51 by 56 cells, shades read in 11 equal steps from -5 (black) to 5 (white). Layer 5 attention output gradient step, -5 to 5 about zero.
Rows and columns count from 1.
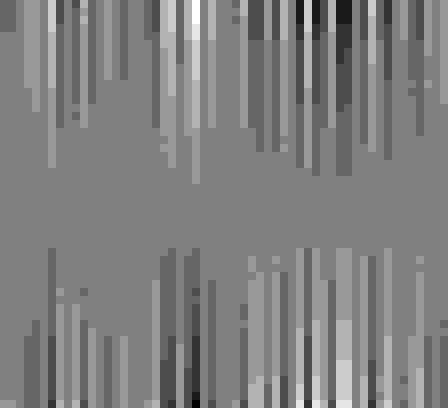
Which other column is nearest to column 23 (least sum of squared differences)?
16
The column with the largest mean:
25
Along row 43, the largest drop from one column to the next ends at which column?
39
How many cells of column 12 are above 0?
10
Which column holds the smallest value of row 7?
43
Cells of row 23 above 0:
1
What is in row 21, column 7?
1
